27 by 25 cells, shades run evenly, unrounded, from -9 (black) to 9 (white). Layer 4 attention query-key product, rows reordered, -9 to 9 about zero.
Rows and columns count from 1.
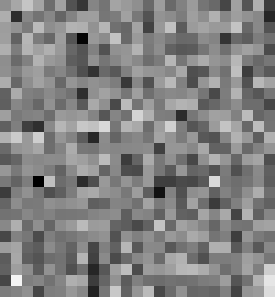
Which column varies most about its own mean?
8
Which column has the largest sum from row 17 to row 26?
2
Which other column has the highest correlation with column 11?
3
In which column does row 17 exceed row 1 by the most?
20
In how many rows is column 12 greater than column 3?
10
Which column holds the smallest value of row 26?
9
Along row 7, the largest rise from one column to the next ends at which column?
22
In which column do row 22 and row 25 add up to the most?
18
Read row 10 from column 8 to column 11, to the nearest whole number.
-3 3 1 -4
